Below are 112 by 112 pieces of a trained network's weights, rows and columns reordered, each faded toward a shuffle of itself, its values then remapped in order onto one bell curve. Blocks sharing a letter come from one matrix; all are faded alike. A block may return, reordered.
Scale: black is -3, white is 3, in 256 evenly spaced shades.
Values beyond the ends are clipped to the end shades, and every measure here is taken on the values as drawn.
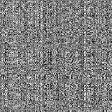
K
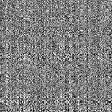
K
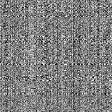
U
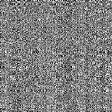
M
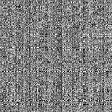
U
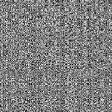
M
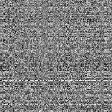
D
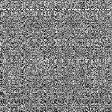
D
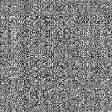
M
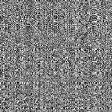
M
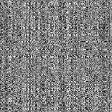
K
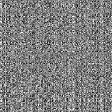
K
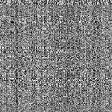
U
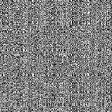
M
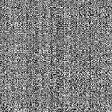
U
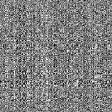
K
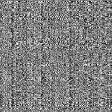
U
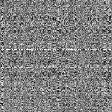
D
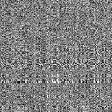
M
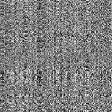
M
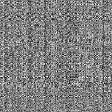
U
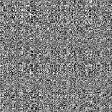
M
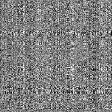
K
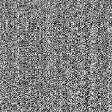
M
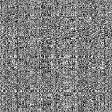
U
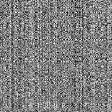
U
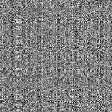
K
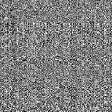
M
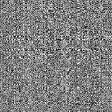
M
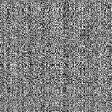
K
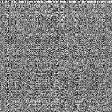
D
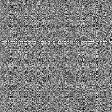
D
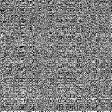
D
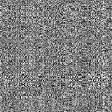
M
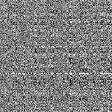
D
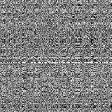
D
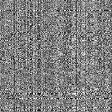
U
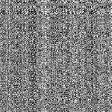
K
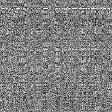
D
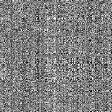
K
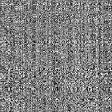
U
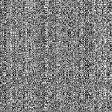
K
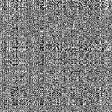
K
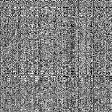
U
